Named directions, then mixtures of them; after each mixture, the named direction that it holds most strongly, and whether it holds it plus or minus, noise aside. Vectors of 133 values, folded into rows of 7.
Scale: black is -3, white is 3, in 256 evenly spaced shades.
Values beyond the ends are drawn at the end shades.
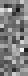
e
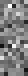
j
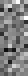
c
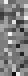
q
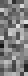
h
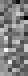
c, minus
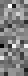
j, plus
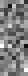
j, minus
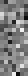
q, minus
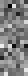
j, minus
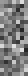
e, plus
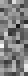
h, minus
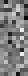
q, minus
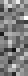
c, plus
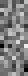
h, plus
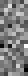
j, plus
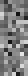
q, minus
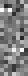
e, plus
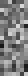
h, plus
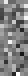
q, plus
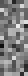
h, plus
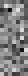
e, minus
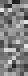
c, minus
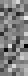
c, plus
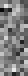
e, minus
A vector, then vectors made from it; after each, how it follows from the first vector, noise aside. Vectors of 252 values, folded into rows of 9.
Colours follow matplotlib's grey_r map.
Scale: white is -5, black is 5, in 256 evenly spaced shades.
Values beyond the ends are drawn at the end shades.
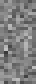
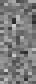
wrapped around, negated.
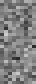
wrapped around, negated.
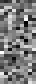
wrapped around, scaled up.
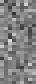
wrapped around, negated.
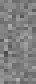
shrunk.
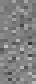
wrapped around, negated, partly zeroed.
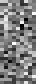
wrapped around, scaled up.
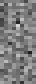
wrapped around, negated.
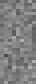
wrapped around, negated, shrunk.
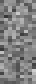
wrapped around, negated.
